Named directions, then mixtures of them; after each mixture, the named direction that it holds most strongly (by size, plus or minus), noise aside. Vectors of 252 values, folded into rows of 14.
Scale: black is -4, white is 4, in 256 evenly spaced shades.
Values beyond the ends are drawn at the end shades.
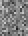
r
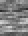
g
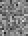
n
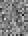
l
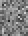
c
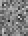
c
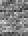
g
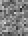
r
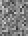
r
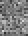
n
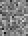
n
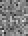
n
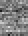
g
